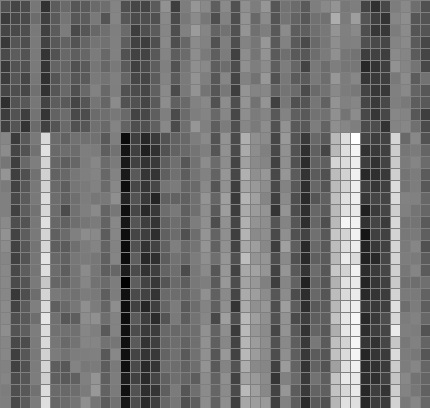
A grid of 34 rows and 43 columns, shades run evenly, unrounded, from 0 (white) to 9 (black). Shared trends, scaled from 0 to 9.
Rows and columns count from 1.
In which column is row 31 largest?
13
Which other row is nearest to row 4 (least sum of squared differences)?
5
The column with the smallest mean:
36
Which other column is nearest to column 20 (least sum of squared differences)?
41
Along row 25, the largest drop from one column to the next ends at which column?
40
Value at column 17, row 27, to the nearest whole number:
6
